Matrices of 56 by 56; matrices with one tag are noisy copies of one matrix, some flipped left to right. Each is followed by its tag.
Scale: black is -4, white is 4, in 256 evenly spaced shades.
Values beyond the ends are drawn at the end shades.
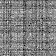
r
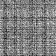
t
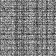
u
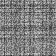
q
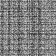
u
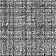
q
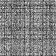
q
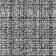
t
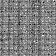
u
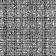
t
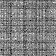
r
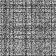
q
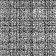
r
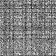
q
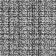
u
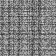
u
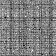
t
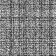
t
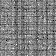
u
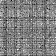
t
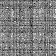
r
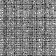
t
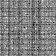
u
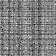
u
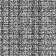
u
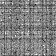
q
